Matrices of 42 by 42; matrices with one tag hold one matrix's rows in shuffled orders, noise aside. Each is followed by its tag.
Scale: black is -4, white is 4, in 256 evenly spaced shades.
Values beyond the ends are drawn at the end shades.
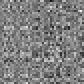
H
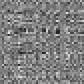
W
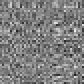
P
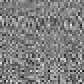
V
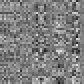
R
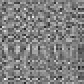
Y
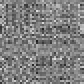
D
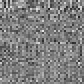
V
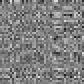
P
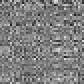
P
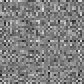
V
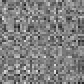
Y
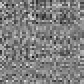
D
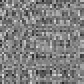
D
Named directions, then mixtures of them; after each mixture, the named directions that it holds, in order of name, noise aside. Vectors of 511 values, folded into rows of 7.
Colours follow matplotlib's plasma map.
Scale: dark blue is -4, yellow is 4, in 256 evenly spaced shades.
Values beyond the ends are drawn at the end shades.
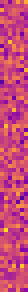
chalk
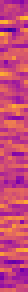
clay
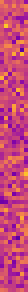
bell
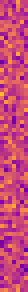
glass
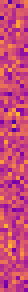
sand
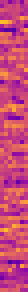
chalk, clay.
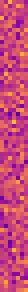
bell, sand.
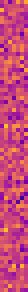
chalk.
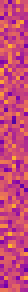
glass, sand.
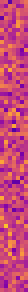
sand.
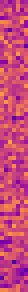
clay, glass.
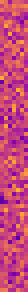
bell, chalk.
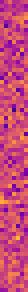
bell, chalk.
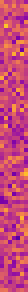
bell.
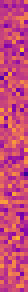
bell.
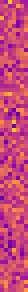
sand.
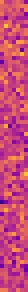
bell, glass.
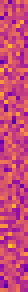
glass, sand.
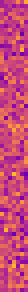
bell, chalk.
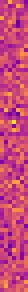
sand.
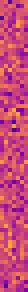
sand.
